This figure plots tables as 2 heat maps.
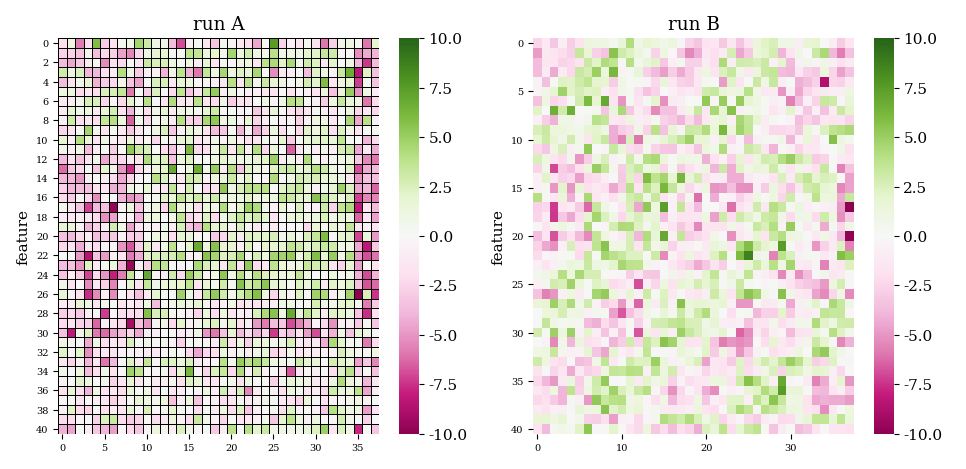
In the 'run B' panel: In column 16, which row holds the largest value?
31
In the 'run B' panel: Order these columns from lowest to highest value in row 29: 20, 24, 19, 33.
24, 20, 19, 33
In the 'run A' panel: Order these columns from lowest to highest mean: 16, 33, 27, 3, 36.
36, 3, 16, 27, 33
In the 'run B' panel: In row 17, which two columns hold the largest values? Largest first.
15, 13
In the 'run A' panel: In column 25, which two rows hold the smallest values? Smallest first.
30, 3
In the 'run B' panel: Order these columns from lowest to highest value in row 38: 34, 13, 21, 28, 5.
34, 21, 13, 5, 28
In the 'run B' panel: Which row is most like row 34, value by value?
0
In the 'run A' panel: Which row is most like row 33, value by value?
25
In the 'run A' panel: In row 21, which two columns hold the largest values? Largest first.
16, 18
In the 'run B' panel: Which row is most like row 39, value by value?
29
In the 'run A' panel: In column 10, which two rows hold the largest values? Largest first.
24, 28
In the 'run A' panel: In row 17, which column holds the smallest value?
6
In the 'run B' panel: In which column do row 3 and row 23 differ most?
30
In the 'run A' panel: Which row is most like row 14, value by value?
1
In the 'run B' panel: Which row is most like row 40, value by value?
11
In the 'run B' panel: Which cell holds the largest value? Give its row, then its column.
22, 25
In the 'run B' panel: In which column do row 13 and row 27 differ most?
2
